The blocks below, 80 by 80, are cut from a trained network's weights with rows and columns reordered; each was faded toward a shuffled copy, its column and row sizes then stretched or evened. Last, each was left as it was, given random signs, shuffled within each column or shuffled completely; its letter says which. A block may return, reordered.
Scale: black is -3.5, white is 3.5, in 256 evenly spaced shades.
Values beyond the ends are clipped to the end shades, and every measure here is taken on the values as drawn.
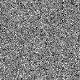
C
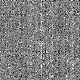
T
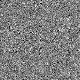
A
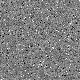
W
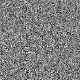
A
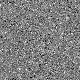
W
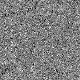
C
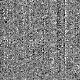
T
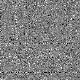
A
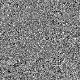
A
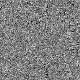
C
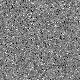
W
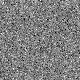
W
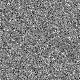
W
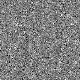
C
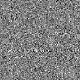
T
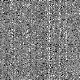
T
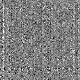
T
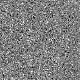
C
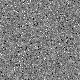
W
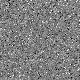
W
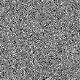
C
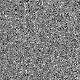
C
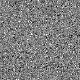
A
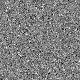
W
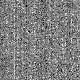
C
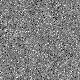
W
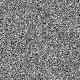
W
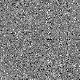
A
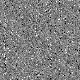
C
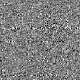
T
